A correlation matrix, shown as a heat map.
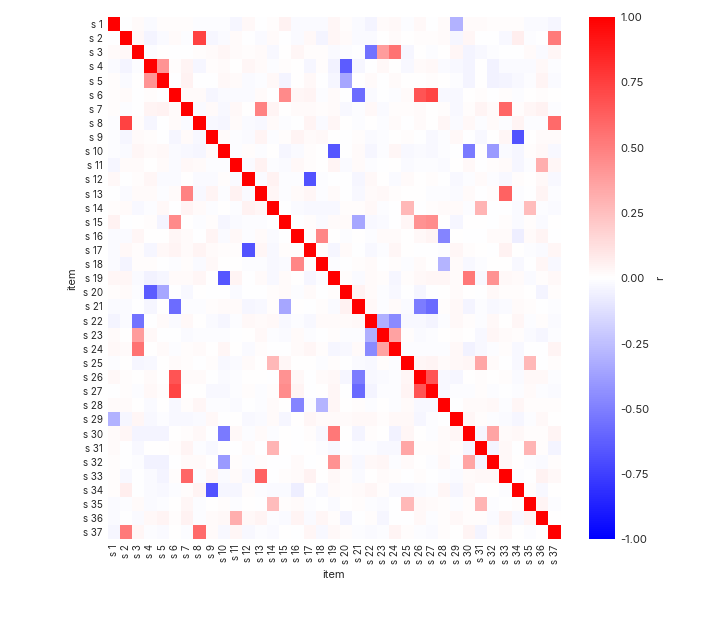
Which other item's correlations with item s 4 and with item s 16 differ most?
s 20
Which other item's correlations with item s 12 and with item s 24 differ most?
s 17
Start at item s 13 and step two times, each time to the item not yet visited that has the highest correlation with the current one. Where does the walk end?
s 7
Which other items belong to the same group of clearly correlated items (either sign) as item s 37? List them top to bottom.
s 2, s 8
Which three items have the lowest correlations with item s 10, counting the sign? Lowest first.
s 19, s 30, s 32
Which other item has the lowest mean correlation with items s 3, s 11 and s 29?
s 22
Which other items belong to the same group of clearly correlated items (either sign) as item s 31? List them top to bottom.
s 14, s 25, s 35
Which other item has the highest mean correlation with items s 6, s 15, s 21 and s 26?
s 27
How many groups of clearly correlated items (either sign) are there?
12
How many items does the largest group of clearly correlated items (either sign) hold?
5
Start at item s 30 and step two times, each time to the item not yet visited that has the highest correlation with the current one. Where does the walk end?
s 32
